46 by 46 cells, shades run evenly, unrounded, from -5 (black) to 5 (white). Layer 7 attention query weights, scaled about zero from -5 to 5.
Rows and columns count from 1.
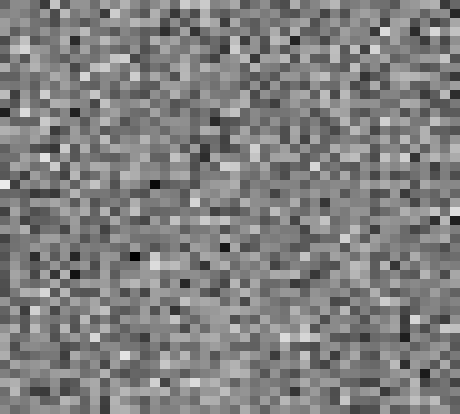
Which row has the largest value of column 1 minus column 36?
21
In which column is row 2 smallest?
46
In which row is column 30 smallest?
5
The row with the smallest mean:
22
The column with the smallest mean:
38
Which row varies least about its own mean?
39
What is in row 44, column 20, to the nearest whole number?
0
